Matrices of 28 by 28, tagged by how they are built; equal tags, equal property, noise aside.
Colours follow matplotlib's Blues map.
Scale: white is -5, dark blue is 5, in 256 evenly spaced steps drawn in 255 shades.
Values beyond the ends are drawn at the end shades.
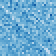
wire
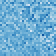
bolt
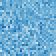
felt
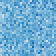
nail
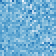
bolt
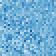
felt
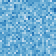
nail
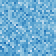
wire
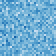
nail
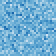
nail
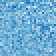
bolt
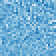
bolt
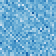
wire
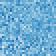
felt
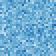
nail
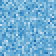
nail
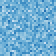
nail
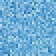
nail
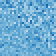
bolt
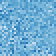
felt
